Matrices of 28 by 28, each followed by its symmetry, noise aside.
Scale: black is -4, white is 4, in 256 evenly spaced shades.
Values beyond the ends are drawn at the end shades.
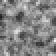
no symmetry.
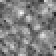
symmetric across the other diagonal.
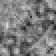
symmetric.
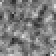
no symmetry.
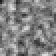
no symmetry.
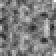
mirrored top to bottom.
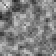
symmetric.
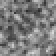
symmetric.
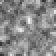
symmetric.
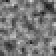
symmetric across the other diagonal.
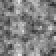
mirrored top to bottom.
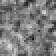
symmetric across the other diagonal.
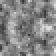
mirrored top to bottom.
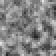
symmetric.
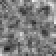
symmetric across the other diagonal.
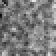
no symmetry.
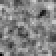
symmetric across the other diagonal.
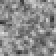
symmetric.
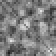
symmetric.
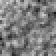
symmetric.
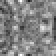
mirrored top to bottom.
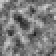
symmetric.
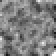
symmetric.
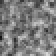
no symmetry.
